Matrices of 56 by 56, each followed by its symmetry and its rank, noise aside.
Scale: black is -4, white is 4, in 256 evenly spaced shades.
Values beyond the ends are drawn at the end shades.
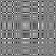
symmetric, rank one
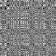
symmetric, rank three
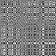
symmetric, rank one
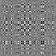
symmetric, rank one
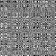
no symmetry, rank three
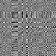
symmetric, rank two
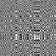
no symmetry, rank two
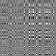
no symmetry, rank one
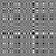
symmetric, rank one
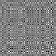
antisymmetric, rank two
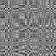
no symmetry, rank two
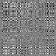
antisymmetric, rank two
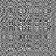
no symmetry, rank three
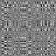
antisymmetric, rank two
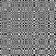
symmetric, rank two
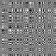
antisymmetric, rank two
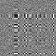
symmetric, rank one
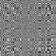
antisymmetric, rank two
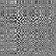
no symmetry, rank three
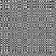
antisymmetric, rank two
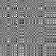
symmetric, rank two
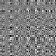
no symmetry, rank three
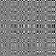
no symmetry, rank one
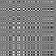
no symmetry, rank one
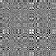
symmetric, rank two
